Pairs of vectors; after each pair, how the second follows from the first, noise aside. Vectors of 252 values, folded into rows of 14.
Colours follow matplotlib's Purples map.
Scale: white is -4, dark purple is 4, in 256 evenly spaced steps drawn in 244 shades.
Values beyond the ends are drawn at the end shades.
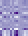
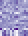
negated.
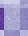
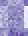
reversed, negated.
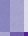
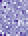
shuffled.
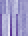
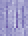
wrapped around, shrunk.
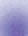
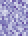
shuffled.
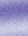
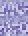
sign-scrambled.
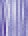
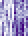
wrapped around, negated, scaled up.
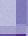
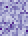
shuffled.
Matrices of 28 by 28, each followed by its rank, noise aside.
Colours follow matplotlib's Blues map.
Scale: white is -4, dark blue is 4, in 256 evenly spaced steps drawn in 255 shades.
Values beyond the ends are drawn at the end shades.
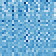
three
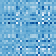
two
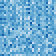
six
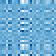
one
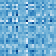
two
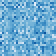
six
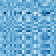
two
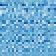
four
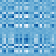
one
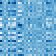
two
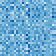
four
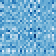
three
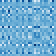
two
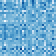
three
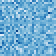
six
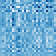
three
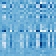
one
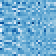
three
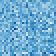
six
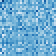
four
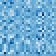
three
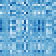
two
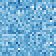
six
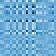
one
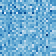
six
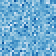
six
